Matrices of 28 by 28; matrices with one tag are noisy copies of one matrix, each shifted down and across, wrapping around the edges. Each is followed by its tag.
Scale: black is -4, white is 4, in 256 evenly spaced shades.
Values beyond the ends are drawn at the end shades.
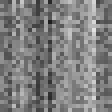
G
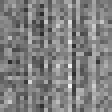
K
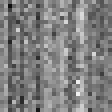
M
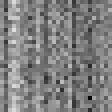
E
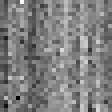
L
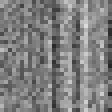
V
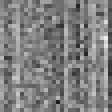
K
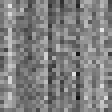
M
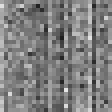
K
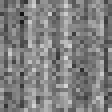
M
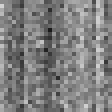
L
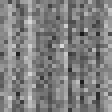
M
